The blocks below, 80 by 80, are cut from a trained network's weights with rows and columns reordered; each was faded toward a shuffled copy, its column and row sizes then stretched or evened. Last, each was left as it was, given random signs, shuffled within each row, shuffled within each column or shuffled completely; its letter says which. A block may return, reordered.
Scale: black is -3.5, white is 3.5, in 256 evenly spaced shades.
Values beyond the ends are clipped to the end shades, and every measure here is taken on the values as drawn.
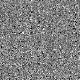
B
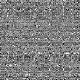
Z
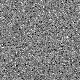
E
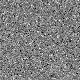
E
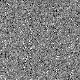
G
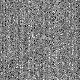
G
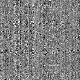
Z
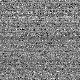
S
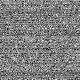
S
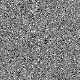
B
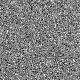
E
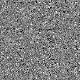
B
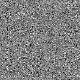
B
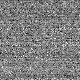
S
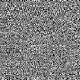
Z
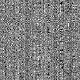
Z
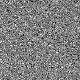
S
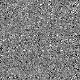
B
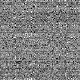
Z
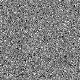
S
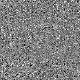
B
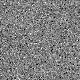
E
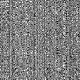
Z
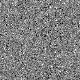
G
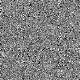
B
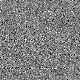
S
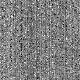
G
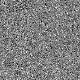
G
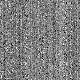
G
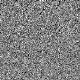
B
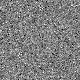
E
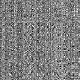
Z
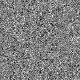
G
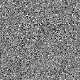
B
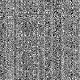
Z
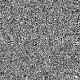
Z
